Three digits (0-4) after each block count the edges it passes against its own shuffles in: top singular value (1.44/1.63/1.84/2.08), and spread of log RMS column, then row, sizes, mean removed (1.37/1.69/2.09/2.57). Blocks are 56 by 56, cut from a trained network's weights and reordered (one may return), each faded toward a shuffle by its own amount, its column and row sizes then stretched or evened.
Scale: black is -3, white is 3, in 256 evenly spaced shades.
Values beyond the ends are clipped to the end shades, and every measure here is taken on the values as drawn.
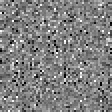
1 2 1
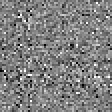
1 2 2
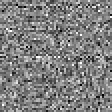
3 0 1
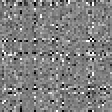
4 4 3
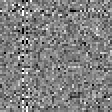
2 2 2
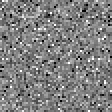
0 0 1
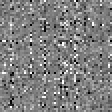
2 4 2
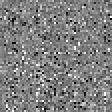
1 2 1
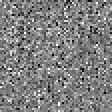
2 2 0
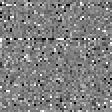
2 1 2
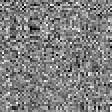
4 1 2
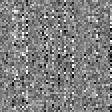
1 4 0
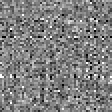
2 2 2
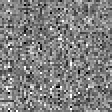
0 3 0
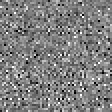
3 1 2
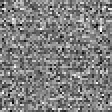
0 2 0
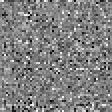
1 2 2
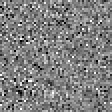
2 0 0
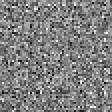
1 1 1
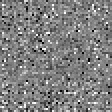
1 2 2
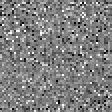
0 1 1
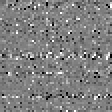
1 2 4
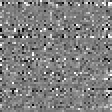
3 2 4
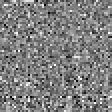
1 0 3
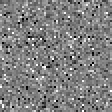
0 1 1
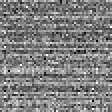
4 2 0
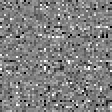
0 2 3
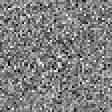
0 0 1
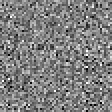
1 1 1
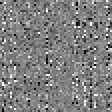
1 4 0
